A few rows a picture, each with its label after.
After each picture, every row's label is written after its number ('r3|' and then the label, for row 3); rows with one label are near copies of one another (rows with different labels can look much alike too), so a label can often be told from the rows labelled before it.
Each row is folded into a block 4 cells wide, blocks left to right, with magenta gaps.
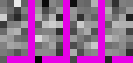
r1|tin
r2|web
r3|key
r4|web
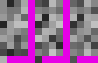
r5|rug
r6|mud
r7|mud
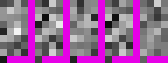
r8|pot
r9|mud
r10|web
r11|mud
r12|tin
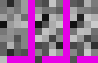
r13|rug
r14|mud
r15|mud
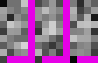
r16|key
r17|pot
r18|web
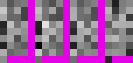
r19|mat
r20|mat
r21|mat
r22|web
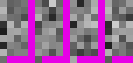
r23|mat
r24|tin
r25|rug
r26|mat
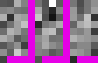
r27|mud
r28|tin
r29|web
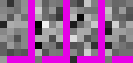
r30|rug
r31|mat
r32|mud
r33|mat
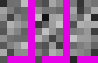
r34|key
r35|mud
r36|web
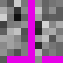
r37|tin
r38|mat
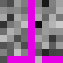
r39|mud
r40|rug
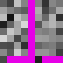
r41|mud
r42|web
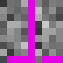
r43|key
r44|mat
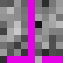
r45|pot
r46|rug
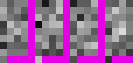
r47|mat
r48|rug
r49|key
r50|pot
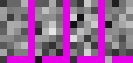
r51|key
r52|pot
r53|mud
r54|rug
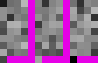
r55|key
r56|rug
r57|web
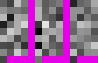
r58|mud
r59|mat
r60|key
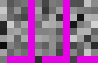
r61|mat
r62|web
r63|mud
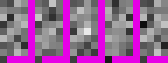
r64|mud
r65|tin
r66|pot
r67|web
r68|mud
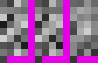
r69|mud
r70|mud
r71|pot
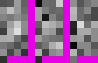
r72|pot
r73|key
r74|mat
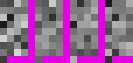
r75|mud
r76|tin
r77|rug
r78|key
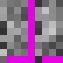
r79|mat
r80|pot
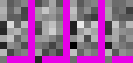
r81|mat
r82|pot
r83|mat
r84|mat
